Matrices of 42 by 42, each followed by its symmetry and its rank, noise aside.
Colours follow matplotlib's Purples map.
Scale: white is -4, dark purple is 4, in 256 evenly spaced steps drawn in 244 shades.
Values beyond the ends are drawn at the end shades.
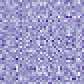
antisymmetric, rank six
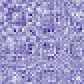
symmetric, rank six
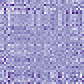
no symmetry, rank four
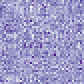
no symmetry, rank eight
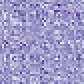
antisymmetric, rank six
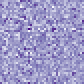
no symmetry, rank eight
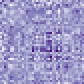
symmetric, rank four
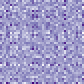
antisymmetric, rank four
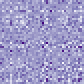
symmetric, rank four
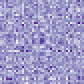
no symmetry, rank six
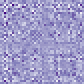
symmetric, rank four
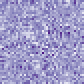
no symmetry, rank six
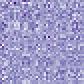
no symmetry, rank six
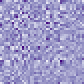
symmetric, rank four
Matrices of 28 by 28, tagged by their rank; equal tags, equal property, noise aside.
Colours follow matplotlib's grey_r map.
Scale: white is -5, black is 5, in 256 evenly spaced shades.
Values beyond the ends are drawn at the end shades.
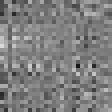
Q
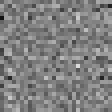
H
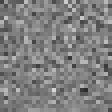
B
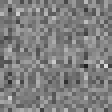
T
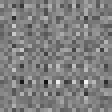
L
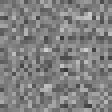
H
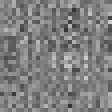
T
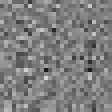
H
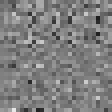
Q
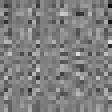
Q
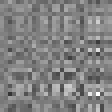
L
